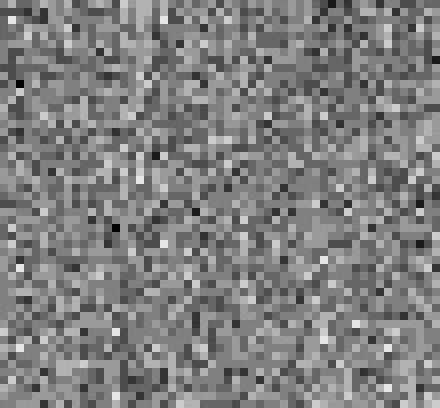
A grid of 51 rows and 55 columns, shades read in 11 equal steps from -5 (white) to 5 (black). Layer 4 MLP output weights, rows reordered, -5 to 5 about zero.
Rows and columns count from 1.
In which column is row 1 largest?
42
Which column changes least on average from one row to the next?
22
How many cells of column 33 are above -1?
40
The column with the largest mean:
36
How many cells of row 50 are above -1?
28
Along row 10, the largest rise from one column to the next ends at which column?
19
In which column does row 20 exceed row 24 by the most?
20
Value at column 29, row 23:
1
